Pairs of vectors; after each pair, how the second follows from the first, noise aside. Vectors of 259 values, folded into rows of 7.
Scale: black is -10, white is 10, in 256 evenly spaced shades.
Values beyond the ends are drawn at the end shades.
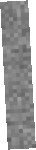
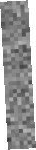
scaled up.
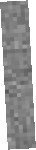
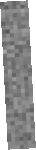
wrapped around, negated.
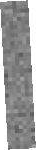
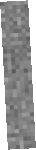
reversed, negated.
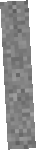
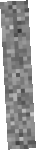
scaled up.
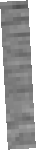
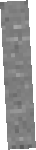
wrapped around, negated, partly zeroed.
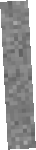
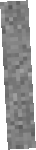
reversed, negated.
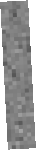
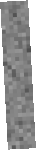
copied.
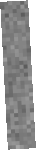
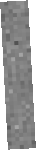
wrapped around, negated, partly zeroed.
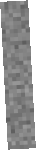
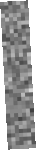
wrapped around, negated, scaled up.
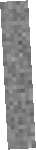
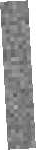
reversed, negated.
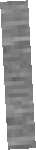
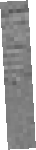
wrapped around, negated, partly zeroed.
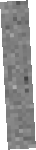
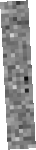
scaled up.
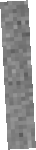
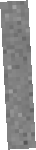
wrapped around, negated, partly zeroed.
